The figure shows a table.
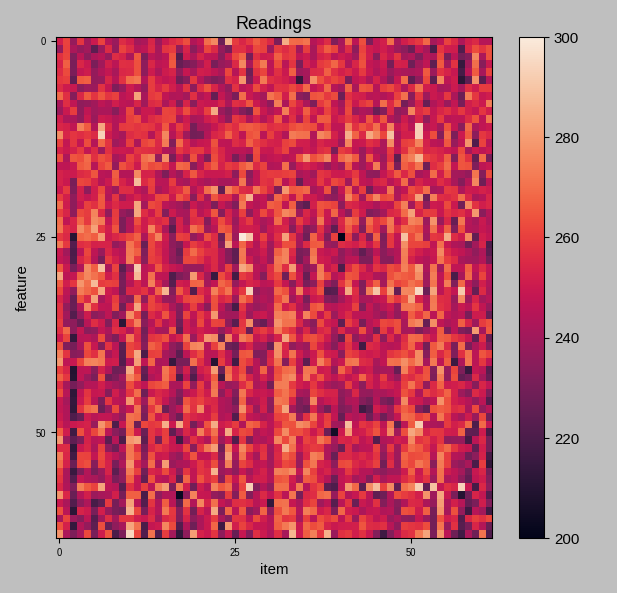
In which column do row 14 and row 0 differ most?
24
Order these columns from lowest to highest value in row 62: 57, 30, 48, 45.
57, 48, 30, 45
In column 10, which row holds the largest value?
63
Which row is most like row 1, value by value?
61
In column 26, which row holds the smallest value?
9
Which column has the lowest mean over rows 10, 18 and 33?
2
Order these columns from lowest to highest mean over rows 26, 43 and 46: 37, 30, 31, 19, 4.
30, 19, 4, 37, 31
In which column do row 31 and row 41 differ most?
22
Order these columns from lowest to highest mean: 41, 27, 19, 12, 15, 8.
12, 8, 19, 27, 15, 41
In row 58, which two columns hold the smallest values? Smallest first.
17, 57
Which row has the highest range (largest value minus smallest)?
25
